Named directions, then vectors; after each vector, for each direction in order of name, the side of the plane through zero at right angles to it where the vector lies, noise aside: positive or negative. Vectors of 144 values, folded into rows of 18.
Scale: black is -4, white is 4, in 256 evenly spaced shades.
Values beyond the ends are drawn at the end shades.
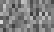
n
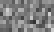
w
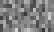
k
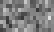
positive, positive, positive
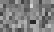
negative, negative, positive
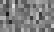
positive, negative, negative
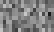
negative, positive, negative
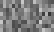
negative, positive, negative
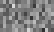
positive, negative, negative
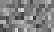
positive, positive, positive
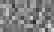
negative, positive, positive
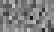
positive, negative, negative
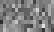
positive, negative, negative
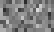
negative, negative, negative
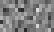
negative, negative, negative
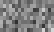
negative, positive, positive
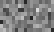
negative, negative, negative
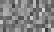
negative, positive, positive
